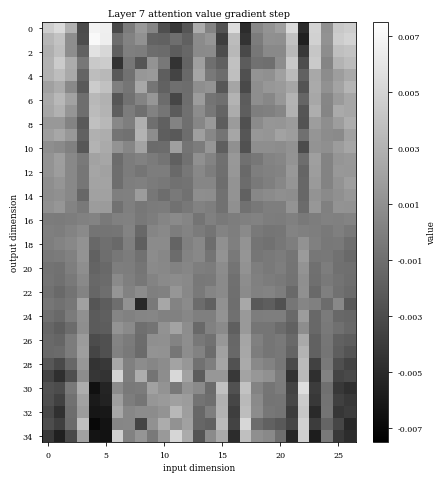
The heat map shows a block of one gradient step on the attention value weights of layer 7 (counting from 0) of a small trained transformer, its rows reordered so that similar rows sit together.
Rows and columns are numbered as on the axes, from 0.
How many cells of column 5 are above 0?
16
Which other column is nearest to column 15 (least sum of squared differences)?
3
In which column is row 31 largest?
22
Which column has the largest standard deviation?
4
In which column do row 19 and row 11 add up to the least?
11
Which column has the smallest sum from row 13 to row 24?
8
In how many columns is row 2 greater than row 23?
17
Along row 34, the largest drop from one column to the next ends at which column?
23
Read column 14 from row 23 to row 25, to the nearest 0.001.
-0.002 0 0
